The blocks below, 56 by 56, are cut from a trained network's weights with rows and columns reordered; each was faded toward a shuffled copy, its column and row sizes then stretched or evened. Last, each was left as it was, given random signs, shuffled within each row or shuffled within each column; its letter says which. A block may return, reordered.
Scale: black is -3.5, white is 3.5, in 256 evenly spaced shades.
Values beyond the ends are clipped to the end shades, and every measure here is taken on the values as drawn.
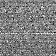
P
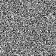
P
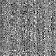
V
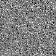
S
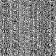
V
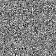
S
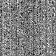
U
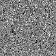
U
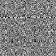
V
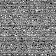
P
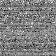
P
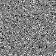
S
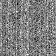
U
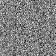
U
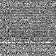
V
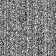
U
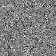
S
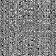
V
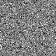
P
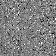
U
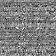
V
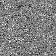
P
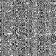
V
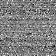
P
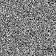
U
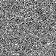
P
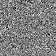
P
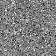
S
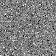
P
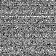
P
